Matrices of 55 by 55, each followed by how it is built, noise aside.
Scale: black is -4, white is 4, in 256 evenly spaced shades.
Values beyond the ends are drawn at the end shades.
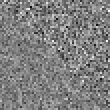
upper triangular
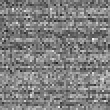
blocks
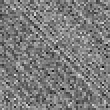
Toeplitz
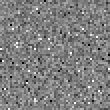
sparse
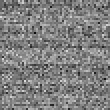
blocks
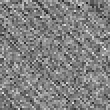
Toeplitz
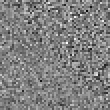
upper triangular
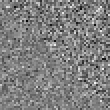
upper triangular
